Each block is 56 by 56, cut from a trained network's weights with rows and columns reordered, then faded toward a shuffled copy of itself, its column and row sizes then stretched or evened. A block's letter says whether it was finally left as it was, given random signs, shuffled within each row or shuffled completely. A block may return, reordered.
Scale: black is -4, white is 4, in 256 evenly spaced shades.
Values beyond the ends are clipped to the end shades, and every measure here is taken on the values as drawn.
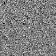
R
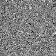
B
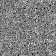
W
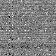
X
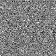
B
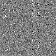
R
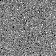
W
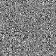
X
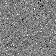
W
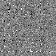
R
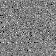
B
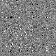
R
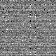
X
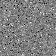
W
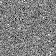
W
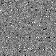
B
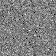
W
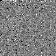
R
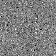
B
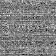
X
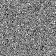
W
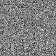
R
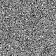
W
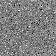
W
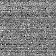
X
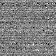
X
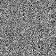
R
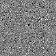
R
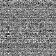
X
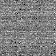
X
